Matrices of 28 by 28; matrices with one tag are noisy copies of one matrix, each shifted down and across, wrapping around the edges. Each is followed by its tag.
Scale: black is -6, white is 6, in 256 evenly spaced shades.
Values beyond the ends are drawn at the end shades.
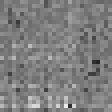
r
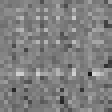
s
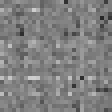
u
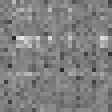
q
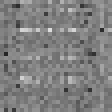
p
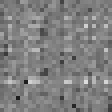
s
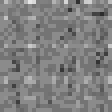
u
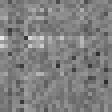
q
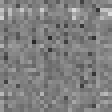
q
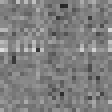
r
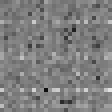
u
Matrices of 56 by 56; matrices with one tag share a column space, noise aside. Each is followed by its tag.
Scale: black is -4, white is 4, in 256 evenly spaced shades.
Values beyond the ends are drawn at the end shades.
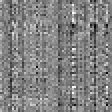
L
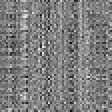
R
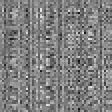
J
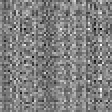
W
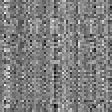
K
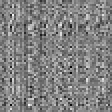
L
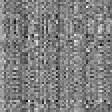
K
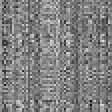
K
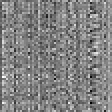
R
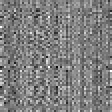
J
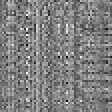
W
